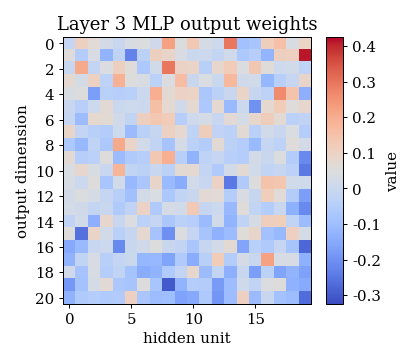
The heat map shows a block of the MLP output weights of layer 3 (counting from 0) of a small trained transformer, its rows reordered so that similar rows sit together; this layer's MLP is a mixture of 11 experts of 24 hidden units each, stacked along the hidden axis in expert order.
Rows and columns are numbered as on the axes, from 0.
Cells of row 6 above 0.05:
9
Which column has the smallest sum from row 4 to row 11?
19
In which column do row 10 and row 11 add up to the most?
4
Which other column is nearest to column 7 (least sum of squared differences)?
17
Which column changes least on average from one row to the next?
11
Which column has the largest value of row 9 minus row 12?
8
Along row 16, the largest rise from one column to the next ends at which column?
5
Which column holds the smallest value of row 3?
16
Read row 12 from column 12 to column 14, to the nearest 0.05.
0.05 -0.05 0.05
